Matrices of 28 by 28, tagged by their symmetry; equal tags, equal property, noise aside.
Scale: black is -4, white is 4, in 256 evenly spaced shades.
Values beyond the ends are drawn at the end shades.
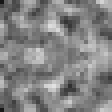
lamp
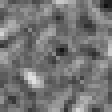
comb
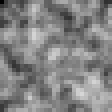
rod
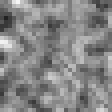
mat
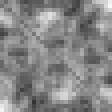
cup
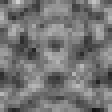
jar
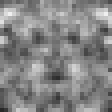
jar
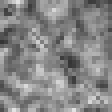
mat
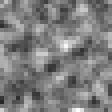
mat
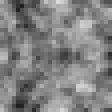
lamp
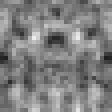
jar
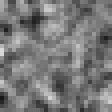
mat
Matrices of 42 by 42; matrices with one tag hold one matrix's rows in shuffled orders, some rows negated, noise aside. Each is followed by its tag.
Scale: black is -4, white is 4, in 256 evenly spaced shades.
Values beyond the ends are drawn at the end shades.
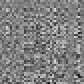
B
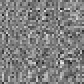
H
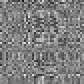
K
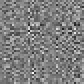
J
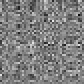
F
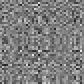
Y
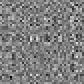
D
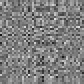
K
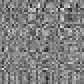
H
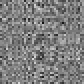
K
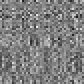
D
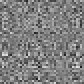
Y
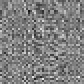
K
